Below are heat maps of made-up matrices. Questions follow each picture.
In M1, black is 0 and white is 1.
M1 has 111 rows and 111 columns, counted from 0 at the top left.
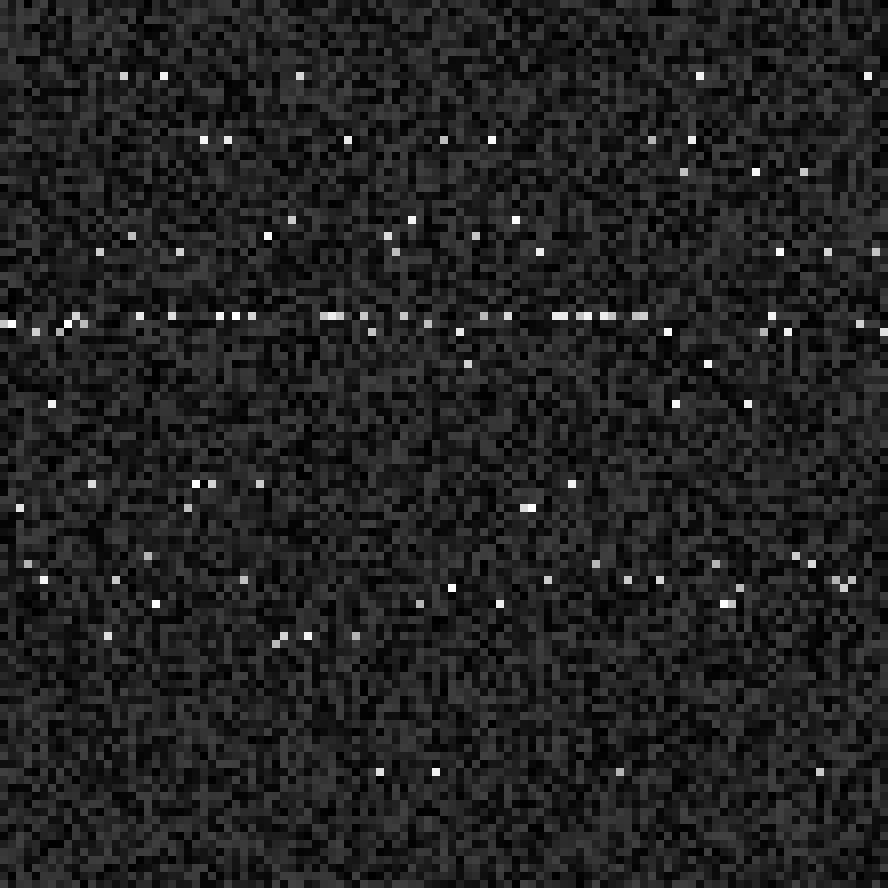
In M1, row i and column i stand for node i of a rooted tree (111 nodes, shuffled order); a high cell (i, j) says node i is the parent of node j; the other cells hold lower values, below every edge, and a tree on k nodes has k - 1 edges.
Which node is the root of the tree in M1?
39
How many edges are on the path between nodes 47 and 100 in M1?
4
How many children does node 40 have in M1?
6
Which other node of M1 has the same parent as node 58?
88
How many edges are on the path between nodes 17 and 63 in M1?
2
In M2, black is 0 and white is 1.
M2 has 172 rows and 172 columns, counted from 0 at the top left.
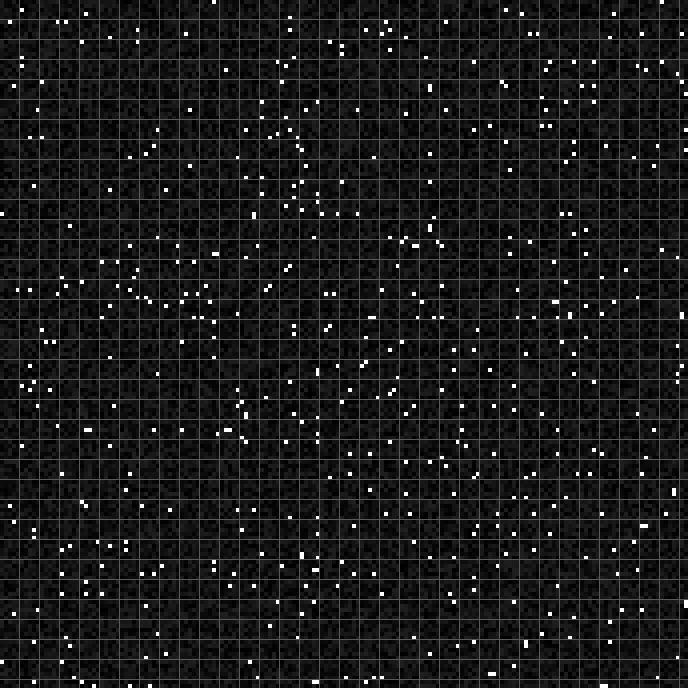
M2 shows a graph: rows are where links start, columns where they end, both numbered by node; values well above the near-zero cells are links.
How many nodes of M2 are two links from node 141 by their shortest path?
6
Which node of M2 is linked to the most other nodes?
node 79
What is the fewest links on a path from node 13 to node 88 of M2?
6
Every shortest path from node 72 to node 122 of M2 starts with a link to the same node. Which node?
node 129
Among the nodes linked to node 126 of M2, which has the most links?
node 21
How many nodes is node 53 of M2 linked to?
7
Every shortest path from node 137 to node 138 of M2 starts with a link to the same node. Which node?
node 153
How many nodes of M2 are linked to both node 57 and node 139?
2
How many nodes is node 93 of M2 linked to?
4
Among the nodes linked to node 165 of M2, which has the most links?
node 15
